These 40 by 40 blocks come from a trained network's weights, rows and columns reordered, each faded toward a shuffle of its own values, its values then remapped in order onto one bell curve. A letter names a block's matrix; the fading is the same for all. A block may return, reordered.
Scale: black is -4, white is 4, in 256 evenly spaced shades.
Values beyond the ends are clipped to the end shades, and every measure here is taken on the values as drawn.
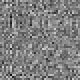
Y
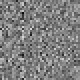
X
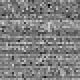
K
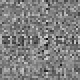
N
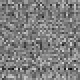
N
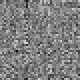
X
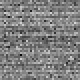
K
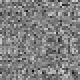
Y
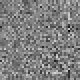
X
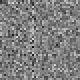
X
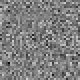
Y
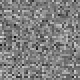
Y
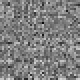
N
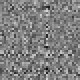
N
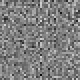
X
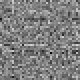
N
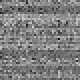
K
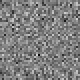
Y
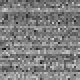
K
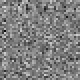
X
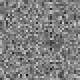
X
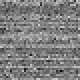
K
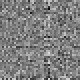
N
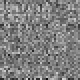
N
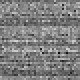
K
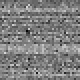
K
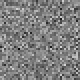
X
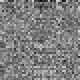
N
